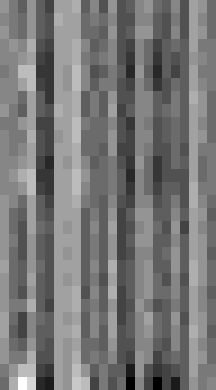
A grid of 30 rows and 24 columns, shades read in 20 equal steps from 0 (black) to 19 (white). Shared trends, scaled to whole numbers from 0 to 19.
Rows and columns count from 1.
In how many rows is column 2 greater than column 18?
25
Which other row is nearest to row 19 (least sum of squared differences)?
17
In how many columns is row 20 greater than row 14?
12
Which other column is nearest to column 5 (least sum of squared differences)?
18
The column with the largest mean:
9
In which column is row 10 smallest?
15
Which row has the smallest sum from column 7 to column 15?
6
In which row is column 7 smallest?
11
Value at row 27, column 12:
7
